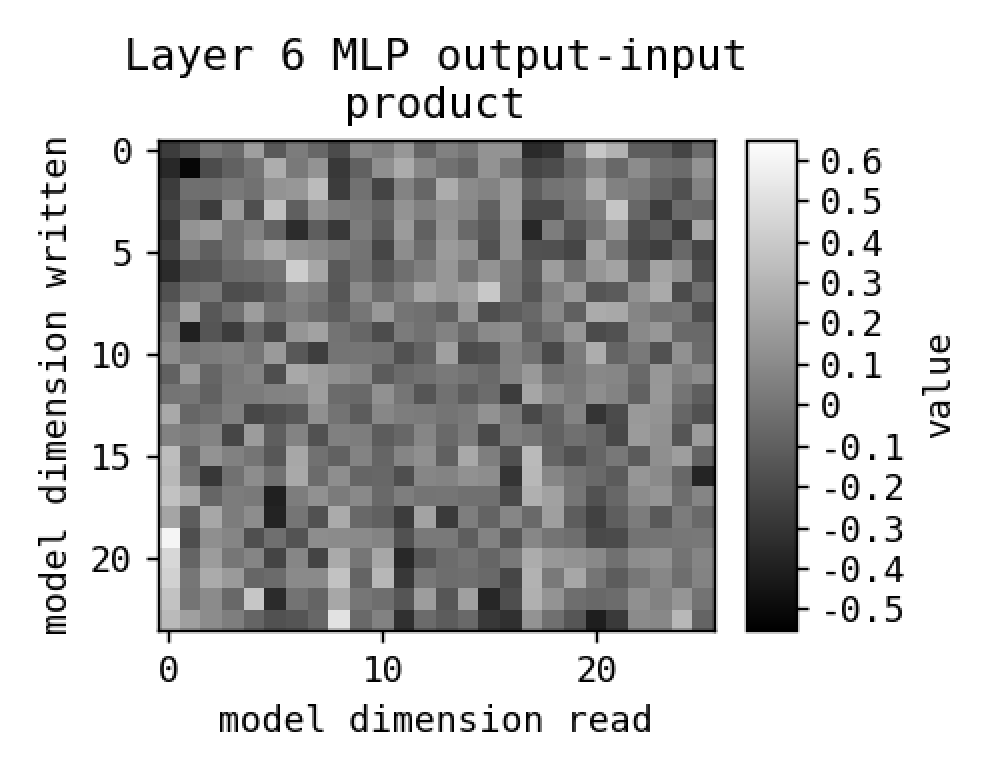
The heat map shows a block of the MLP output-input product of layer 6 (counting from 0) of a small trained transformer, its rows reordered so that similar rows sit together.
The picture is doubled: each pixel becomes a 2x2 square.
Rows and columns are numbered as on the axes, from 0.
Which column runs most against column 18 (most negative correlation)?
5
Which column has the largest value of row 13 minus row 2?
0
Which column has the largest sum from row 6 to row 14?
23
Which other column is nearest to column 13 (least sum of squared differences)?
9
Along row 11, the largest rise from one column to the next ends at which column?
6
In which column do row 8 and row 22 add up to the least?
15
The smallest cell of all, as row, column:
1, 1
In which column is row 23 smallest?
20
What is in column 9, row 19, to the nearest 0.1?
0.1
